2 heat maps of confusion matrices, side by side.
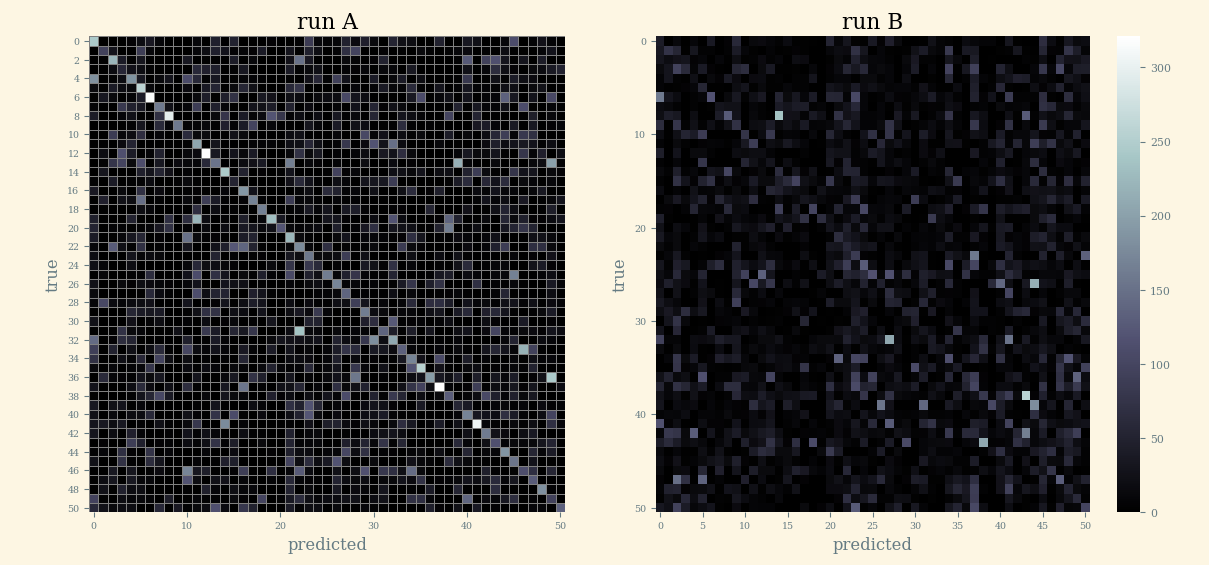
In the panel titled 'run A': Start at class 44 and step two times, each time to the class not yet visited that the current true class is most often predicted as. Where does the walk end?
11
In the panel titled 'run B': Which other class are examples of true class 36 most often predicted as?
49
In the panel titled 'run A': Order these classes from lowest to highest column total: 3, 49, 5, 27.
3, 27, 49, 5
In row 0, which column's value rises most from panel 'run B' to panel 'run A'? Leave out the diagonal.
23
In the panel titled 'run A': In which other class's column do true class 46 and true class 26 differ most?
10
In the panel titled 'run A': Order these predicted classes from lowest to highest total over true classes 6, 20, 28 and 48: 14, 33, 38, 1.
33, 14, 1, 38
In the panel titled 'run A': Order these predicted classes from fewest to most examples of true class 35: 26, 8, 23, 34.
8, 26, 23, 34
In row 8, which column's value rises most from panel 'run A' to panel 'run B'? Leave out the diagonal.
14
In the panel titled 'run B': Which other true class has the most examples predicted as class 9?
28
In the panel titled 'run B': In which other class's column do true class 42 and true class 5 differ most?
43
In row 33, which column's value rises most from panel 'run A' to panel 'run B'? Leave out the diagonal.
38
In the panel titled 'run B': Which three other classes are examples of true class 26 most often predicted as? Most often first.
44, 40, 11
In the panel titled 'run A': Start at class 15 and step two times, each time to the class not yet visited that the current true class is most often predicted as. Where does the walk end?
30
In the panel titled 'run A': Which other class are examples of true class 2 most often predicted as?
22
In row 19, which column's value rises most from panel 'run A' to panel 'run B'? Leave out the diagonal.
17
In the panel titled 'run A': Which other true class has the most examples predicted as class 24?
29
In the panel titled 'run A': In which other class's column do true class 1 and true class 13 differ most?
39
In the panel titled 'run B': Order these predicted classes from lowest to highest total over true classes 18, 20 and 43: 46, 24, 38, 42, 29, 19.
19, 46, 42, 29, 24, 38
